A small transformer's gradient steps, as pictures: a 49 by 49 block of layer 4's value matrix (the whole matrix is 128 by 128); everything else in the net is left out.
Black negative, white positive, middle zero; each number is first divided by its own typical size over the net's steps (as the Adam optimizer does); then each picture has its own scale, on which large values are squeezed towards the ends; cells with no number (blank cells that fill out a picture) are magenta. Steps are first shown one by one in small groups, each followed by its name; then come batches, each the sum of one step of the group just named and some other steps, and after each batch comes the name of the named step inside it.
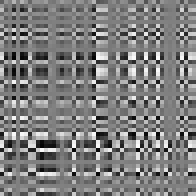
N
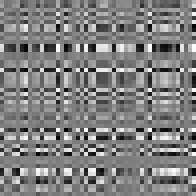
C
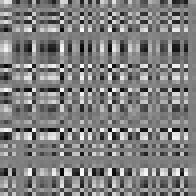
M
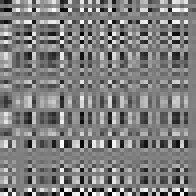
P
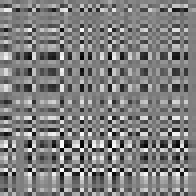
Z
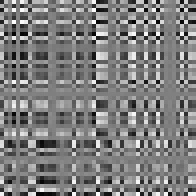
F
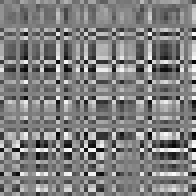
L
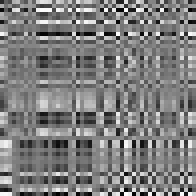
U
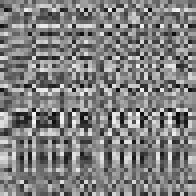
P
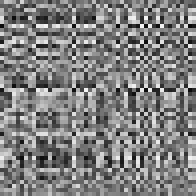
M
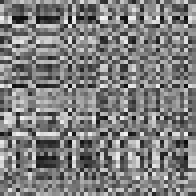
Z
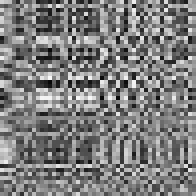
M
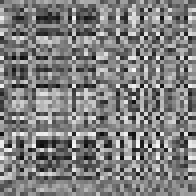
N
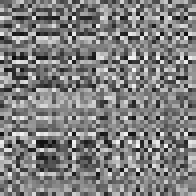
N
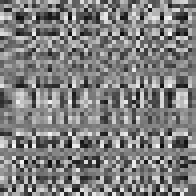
P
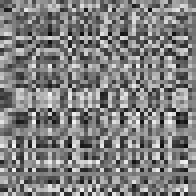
P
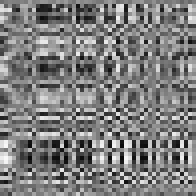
Z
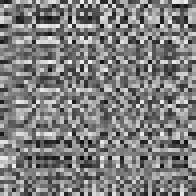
L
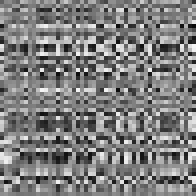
C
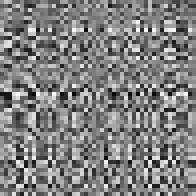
M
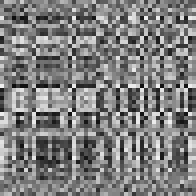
U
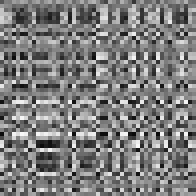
N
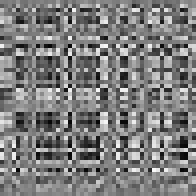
C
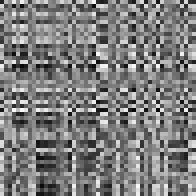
L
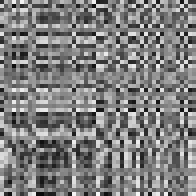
F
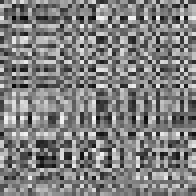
L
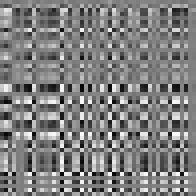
Z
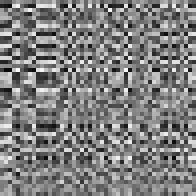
L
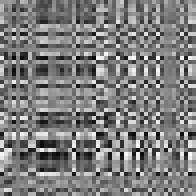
N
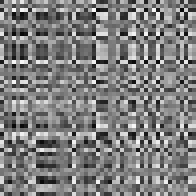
F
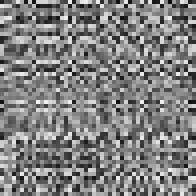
C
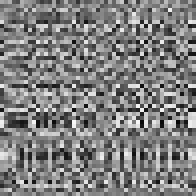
Z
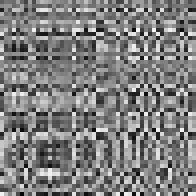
U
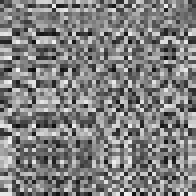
U
